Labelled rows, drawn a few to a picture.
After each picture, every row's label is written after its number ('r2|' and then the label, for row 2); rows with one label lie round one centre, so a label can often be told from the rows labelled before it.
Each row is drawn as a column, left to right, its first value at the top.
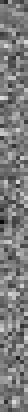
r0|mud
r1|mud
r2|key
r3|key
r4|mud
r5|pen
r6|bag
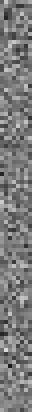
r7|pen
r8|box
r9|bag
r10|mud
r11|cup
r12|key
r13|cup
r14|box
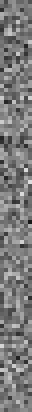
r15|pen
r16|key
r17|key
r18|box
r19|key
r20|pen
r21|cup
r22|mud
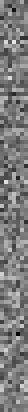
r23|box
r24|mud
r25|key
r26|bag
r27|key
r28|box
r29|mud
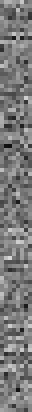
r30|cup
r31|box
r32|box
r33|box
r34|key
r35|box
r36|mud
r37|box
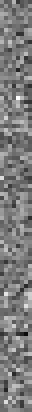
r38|pen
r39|key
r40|mud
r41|box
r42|pen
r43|pen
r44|key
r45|key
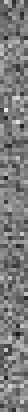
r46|bag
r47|box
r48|bag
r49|pen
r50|pen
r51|box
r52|mud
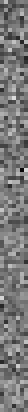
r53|cup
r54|box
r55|mud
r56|mud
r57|box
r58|key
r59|cup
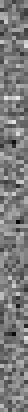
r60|cup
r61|pen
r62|pen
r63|pen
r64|mud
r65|mud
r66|bag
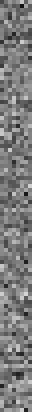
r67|key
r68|cup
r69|box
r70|pen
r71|box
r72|cup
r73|mud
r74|cup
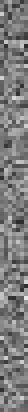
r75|key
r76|cup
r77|box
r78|mud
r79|mud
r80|mud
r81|cup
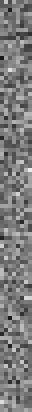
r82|key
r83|box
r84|bag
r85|box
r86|pen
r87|mud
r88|cup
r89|cup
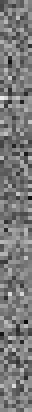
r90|pen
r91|mud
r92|key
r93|box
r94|pen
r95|key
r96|box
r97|pen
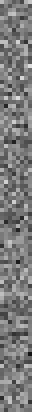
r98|cup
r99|mud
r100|key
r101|pen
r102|mud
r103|key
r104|box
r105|cup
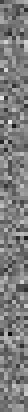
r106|pen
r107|bag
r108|pen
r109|box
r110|bag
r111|cup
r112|bag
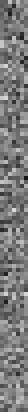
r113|mud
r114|mud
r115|box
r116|cup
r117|box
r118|mud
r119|key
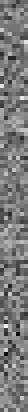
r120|mud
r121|box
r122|key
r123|cup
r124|pen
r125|mud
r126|mud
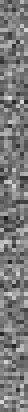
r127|key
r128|mud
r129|mud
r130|cup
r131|key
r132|box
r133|key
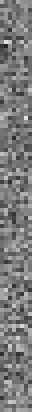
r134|cup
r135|cup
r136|box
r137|key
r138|box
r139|box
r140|key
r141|bag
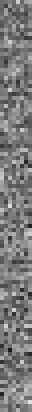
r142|cup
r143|key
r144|bag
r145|mud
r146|box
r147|mud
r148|box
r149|box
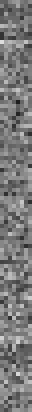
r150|bag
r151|mud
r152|bag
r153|box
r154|bag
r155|bag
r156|cup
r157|cup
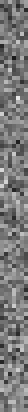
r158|cup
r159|bag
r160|box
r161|key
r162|pen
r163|box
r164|bag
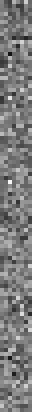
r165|key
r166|key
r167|mud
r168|box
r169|cup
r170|bag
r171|box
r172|mud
